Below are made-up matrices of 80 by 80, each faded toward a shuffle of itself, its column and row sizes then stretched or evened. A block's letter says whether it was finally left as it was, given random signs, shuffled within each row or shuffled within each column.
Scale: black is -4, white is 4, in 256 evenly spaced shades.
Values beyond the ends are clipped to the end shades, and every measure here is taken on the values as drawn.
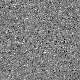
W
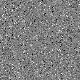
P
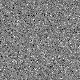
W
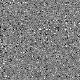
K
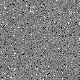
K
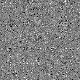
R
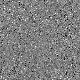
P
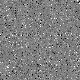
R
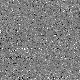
W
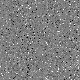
P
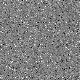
W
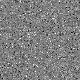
W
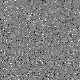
K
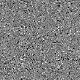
K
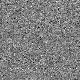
W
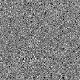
K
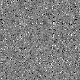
K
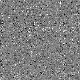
R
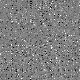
K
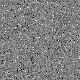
P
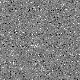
W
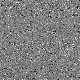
W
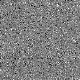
R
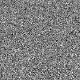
R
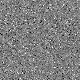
W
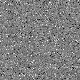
W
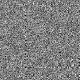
K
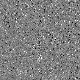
P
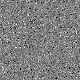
W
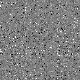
R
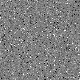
P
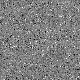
W
